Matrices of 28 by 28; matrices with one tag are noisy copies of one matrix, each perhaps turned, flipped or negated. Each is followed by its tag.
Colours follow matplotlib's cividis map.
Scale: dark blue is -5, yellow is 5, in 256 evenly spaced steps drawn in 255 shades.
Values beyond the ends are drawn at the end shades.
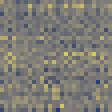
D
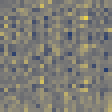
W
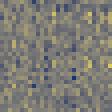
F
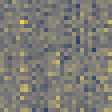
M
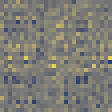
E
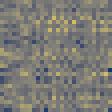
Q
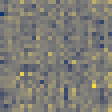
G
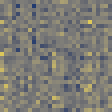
M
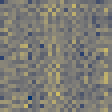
D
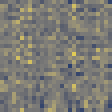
Q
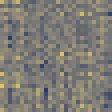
G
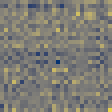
D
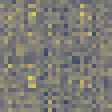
E
